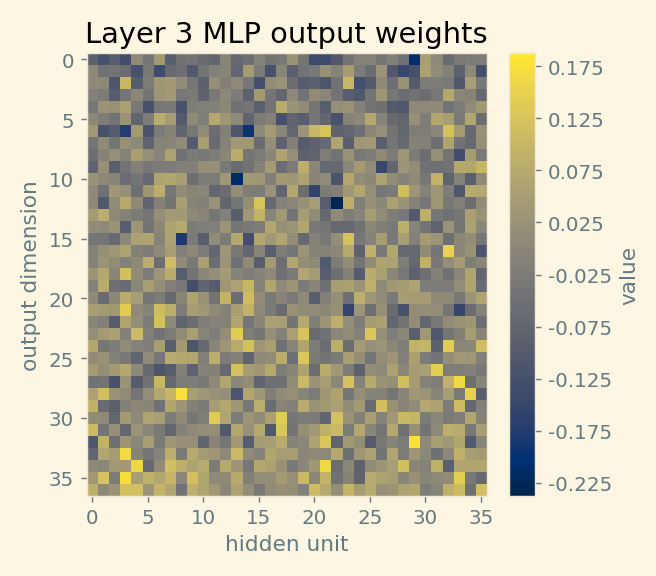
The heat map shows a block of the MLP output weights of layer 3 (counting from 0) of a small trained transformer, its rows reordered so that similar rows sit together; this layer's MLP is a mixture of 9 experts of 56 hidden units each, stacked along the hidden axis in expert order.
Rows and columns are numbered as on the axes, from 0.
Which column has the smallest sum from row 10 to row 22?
21
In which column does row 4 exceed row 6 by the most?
3
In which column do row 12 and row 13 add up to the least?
22
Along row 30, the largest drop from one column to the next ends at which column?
18
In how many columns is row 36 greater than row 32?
25
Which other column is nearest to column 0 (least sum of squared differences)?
26
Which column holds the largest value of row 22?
6
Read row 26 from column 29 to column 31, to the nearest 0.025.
0.05 0.05 0.15
